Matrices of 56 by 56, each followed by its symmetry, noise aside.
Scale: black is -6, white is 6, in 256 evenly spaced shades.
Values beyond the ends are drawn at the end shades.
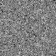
mirrored top to bottom.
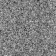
no symmetry.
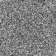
symmetric across the other diagonal.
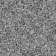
symmetric.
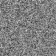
no symmetry.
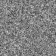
symmetric.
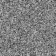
no symmetry.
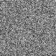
no symmetry.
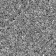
symmetric.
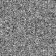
mirrored top to bottom.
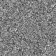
symmetric.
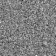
antisymmetric.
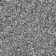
symmetric.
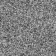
no symmetry.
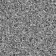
symmetric across the other diagonal.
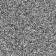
no symmetry.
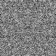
mirrored left to right.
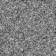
symmetric across the other diagonal.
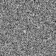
symmetric across the other diagonal.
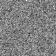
symmetric.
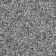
symmetric across the other diagonal.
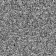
no symmetry.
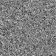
no symmetry.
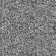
mirrored top to bottom.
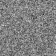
no symmetry.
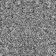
mirrored left to right.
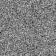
antisymmetric.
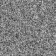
antisymmetric.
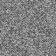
antisymmetric.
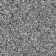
no symmetry.
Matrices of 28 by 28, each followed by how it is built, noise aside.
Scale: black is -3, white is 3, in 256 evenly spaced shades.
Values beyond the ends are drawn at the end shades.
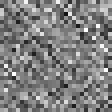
Toeplitz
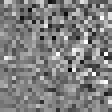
upper triangular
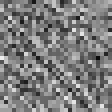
Toeplitz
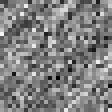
Hankel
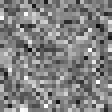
Toeplitz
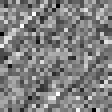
Hankel
